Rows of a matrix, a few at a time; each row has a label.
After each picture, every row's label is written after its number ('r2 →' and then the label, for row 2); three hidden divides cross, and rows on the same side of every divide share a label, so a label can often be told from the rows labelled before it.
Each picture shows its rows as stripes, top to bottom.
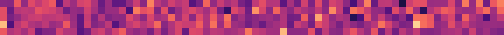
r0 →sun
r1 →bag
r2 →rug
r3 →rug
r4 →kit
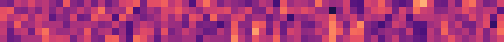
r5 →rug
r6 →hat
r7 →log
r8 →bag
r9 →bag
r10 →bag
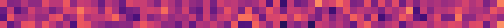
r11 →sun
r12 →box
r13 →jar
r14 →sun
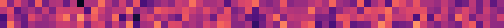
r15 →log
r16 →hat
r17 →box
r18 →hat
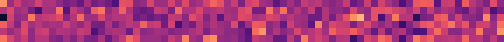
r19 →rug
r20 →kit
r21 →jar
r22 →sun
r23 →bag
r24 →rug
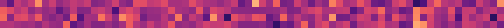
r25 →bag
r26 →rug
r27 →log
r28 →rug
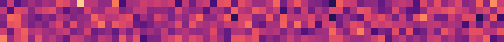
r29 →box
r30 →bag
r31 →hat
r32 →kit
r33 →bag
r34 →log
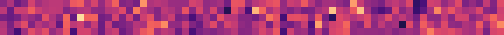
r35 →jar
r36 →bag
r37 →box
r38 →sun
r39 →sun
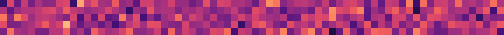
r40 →box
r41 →bag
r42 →log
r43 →sun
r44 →hat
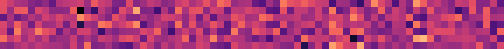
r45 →hat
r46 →log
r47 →jar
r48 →log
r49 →bag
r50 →rug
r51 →bag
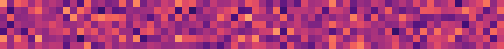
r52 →log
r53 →sun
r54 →kit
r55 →bag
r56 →box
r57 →log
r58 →bag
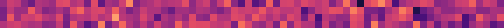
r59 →hat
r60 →jar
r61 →jar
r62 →kit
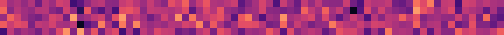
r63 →rug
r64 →rug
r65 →kit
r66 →log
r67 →box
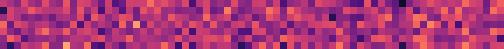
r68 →sun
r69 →box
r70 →hat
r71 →log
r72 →sun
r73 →hat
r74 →sun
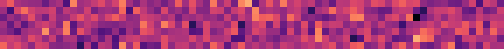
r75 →kit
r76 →bag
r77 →jar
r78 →sun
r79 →sun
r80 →rug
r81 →log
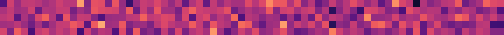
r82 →jar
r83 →hat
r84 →sun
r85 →kit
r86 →log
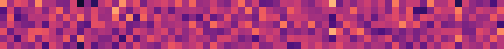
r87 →log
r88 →jar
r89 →box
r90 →kit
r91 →bag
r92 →box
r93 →log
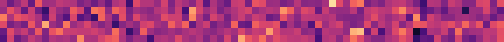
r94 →bag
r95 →kit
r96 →log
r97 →sun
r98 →jar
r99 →jar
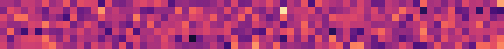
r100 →sun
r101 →kit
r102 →log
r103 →sun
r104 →hat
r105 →sun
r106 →bag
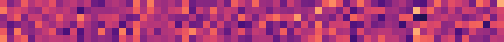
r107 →bag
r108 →rug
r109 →jar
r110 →sun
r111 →log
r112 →rug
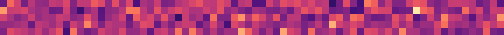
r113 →hat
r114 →rug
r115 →bag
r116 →bag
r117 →kit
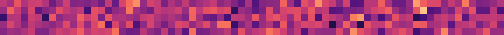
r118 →rug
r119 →hat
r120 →jar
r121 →hat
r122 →jar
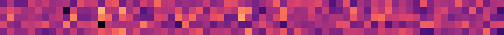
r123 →box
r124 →kit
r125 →kit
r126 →sun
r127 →kit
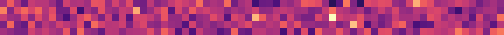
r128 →hat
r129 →log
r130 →bag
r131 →jar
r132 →sun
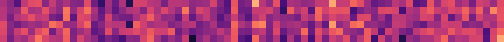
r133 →bag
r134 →sun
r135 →sun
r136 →bag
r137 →sun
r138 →sun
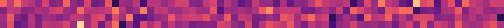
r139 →rug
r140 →jar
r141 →hat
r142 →box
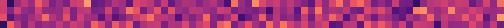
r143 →bag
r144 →rug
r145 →sun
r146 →hat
